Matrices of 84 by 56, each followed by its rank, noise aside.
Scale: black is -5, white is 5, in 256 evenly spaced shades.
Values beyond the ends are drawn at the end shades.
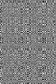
three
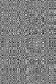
four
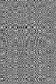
three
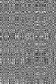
three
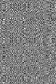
six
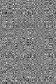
seven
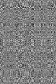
four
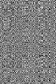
five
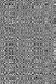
four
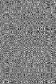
six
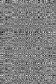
four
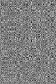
seven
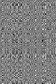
four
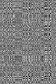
three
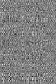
seven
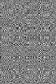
five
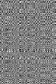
three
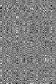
five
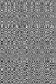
three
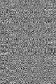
seven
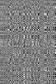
four
